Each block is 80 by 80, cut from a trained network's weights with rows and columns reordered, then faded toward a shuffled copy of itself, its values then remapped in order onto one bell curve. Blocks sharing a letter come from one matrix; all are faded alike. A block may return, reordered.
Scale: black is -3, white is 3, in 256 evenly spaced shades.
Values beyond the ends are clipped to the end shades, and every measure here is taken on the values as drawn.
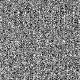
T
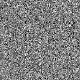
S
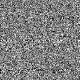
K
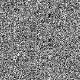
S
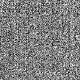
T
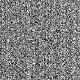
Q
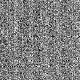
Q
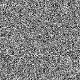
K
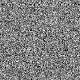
K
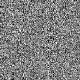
S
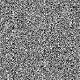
S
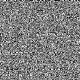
K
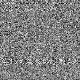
K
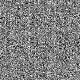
T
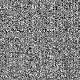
Q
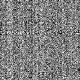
Q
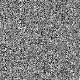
S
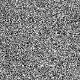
K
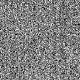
T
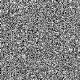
S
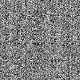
T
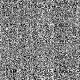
Q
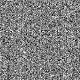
T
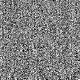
T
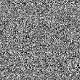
K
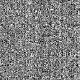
Q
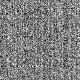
Q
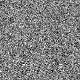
K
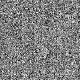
T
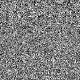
K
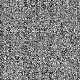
T
